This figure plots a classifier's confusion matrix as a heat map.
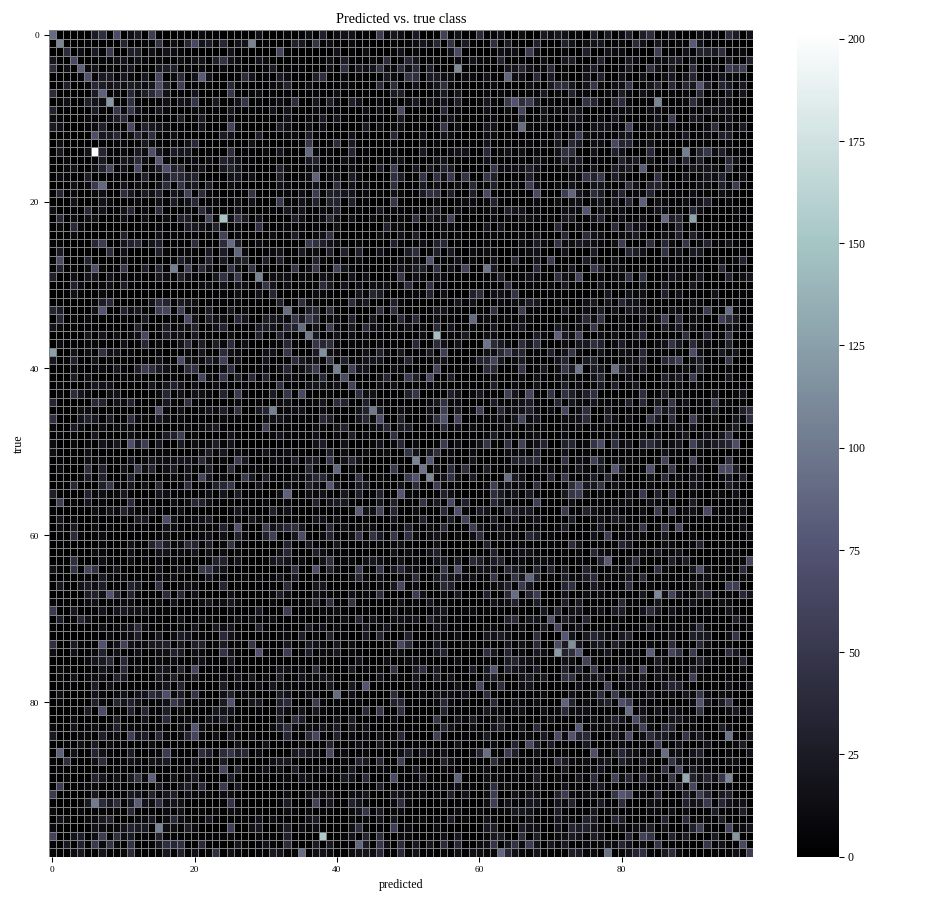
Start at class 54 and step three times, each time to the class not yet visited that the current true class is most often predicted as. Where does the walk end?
7
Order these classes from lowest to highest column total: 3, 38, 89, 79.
3, 89, 38, 79
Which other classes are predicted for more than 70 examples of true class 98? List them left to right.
35, 63, 78
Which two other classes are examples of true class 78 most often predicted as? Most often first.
44, 60
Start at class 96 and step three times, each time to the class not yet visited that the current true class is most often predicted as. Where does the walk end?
9
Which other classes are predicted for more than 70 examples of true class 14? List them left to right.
6, 36, 89
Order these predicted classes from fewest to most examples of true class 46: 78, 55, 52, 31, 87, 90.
52, 31, 78, 87, 90, 55
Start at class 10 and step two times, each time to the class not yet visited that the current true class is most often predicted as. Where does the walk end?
49
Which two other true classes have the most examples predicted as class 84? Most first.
74, 52
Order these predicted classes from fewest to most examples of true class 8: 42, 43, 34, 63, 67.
63, 43, 42, 34, 67
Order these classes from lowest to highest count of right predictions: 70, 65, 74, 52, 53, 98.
65, 98, 70, 74, 52, 53
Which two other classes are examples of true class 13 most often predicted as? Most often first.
79, 36
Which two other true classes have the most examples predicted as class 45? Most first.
60, 31
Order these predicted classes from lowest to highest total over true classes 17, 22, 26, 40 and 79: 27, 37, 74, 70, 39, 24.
70, 27, 39, 74, 37, 24
